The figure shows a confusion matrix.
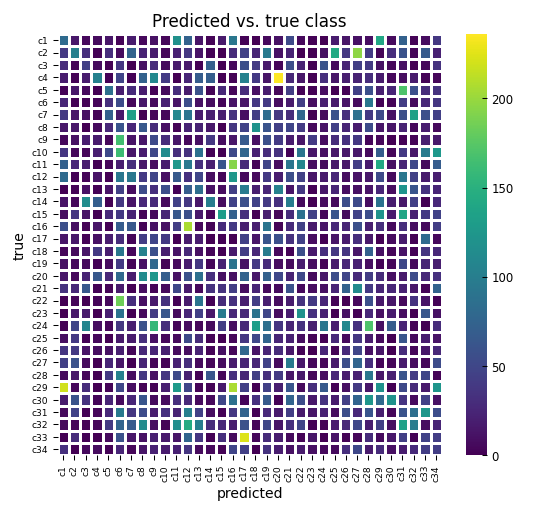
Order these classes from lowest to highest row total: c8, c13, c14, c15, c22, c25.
c25, c22, c8, c13, c14, c15
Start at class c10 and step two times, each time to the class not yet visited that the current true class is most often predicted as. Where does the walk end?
c28
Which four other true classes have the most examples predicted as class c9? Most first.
c24, c20, c4, c19
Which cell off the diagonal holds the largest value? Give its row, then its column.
c4, c20
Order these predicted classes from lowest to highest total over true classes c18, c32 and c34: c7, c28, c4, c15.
c15, c4, c7, c28
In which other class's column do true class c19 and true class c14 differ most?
c3
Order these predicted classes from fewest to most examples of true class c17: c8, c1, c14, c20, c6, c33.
c14, c1, c6, c8, c20, c33
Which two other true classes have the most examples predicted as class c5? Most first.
c7, c10
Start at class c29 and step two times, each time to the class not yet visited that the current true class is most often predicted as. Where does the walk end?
c11
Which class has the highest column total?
c6
